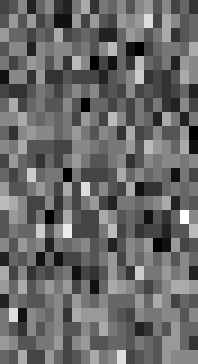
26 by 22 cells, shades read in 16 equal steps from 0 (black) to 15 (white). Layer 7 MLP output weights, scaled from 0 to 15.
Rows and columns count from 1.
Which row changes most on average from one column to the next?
5
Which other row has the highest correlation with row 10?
7
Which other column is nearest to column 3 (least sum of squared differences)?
14
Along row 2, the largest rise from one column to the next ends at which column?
9
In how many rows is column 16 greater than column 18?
11
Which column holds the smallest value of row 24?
16
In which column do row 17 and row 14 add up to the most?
8
